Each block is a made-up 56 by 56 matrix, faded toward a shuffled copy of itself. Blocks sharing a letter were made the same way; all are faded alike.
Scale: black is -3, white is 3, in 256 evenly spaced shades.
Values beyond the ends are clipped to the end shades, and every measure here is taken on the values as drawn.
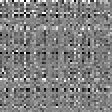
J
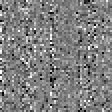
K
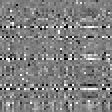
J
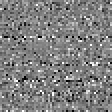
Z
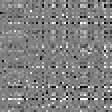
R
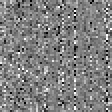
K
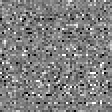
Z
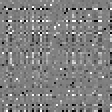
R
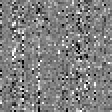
K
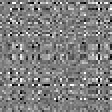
J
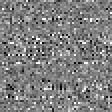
Z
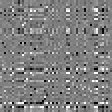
R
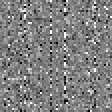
K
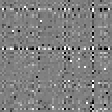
R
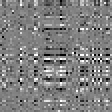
R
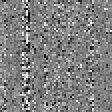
K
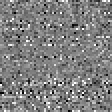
Z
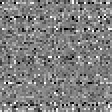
Z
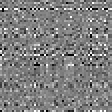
J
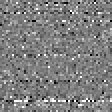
Z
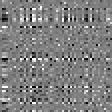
R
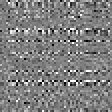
J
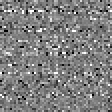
Z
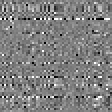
J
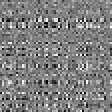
J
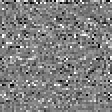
Z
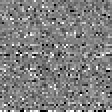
Z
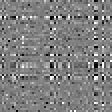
R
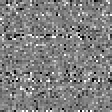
Z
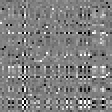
R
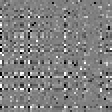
R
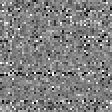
Z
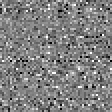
Z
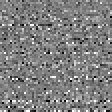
Z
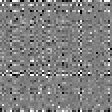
R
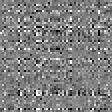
J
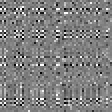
R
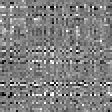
J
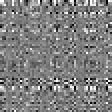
J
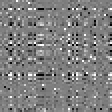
R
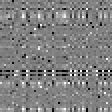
R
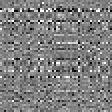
J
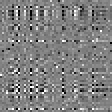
R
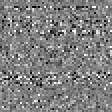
Z
